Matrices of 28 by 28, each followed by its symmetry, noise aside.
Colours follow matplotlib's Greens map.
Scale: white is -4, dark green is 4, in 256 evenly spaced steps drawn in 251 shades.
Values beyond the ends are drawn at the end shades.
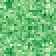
mirrored top to bottom.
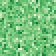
same after a half turn.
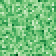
same after a half turn.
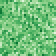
symmetric across the other diagonal.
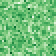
mirrored top to bottom.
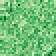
symmetric.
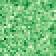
symmetric across the other diagonal.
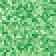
mirrored top to bottom.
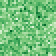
same after a half turn.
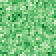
symmetric.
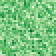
symmetric across the other diagonal.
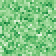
same after a half turn.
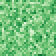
symmetric.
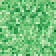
mirrored left to right.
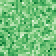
symmetric.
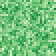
same after a half turn.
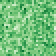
mirrored top to bottom.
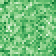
mirrored top to bottom.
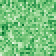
symmetric across the other diagonal.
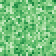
mirrored top to bottom.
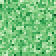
symmetric.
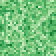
mirrored top to bottom.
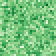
symmetric.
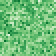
symmetric.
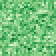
same after a half turn.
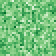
same after a half turn.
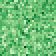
symmetric across the other diagonal.
